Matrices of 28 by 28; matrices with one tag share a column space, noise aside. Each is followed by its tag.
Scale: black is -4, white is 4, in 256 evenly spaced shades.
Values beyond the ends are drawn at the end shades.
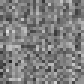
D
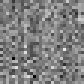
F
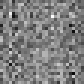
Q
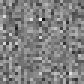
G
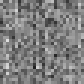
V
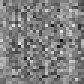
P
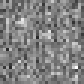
V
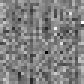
G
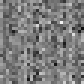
Q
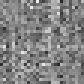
D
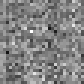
Q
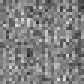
V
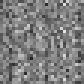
Q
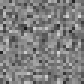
Q
